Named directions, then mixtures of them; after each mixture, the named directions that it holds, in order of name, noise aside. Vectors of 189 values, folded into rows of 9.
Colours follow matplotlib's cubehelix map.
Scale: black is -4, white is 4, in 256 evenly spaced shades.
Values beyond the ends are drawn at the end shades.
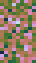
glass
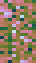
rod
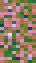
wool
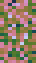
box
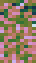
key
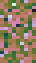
box, glass.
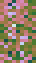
box, rod, wool.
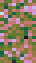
box, glass, key.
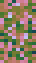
box.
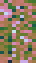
rod.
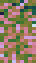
key.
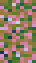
glass.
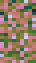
box, glass, key.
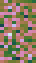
wool.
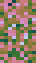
box.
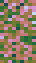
key, rod.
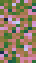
glass.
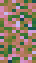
box, rod, wool.
